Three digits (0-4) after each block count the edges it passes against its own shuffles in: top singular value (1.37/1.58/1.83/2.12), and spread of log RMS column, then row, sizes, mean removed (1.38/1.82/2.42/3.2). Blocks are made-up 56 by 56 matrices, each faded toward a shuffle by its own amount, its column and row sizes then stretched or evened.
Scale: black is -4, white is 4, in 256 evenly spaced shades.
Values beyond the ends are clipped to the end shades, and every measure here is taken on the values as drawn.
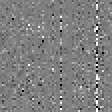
4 3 0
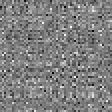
4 2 1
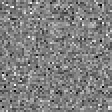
1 0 2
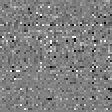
0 1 3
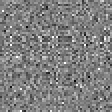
4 0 1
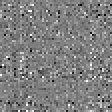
1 1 2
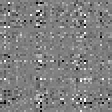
3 3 3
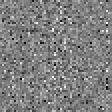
1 2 2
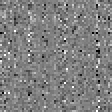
1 3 1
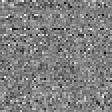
1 0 3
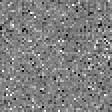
1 1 0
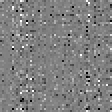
1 3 2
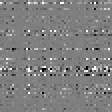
2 2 4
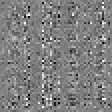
3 4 2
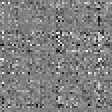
0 3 3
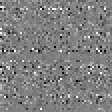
1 1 3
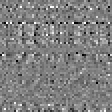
4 0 3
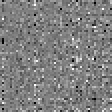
0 3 2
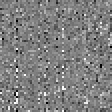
2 3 1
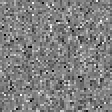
2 0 0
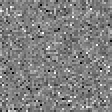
1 0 0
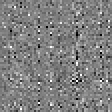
2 3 2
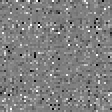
0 1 2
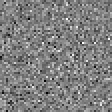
1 0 1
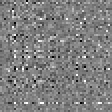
3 2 3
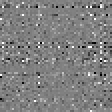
3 2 3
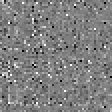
2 1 1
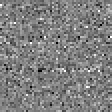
0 1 2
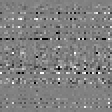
2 2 4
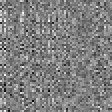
4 3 0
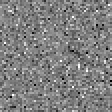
0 0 0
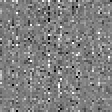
1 3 1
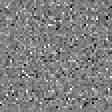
2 1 2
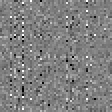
2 3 1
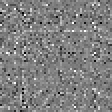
1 2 2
